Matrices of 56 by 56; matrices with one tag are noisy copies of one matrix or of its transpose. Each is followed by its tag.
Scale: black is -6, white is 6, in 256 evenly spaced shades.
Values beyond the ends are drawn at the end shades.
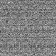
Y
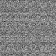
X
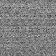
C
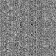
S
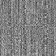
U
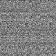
X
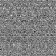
S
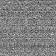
Y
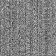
Y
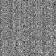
X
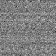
X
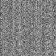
X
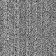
C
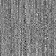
U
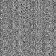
X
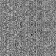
S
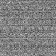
Y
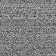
C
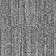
U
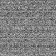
Y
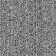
S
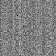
X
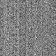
C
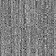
U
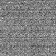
Y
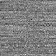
U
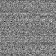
X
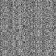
X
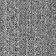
C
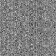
S
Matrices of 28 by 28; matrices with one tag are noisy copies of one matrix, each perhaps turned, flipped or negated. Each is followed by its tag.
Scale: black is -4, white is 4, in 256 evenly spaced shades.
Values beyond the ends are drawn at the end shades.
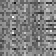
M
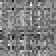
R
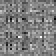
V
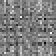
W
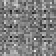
W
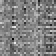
M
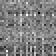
M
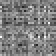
V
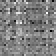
R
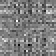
W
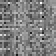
M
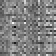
M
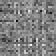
W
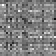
V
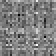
V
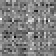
V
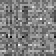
V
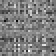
W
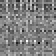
M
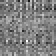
M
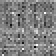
V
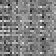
M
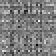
W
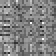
M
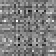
W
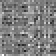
V
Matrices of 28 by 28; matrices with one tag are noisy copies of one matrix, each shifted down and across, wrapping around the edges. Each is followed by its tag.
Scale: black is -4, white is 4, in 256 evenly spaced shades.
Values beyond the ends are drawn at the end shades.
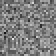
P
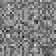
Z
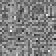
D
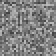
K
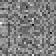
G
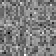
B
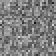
B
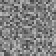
G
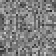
K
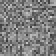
D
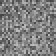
Z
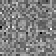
G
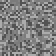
P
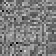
D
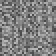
P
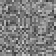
D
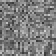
D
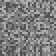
G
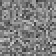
G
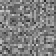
G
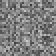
G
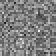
G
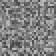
G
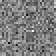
Z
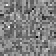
B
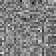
D
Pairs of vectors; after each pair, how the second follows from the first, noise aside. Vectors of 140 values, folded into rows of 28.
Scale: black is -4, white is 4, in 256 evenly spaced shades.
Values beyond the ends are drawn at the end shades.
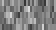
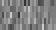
partly zeroed.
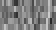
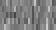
partly zeroed.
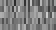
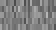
shrunk.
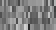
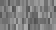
shrunk.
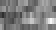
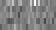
wrapped around, partly zeroed.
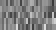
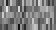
shuffled.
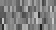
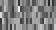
wrapped around, negated.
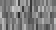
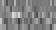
wrapped around, partly zeroed.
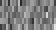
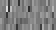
wrapped around, partly zeroed.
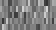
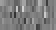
partly zeroed.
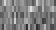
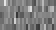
partly zeroed.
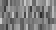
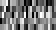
negated, scaled up.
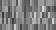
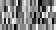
negated, scaled up.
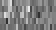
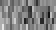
wrapped around, negated.
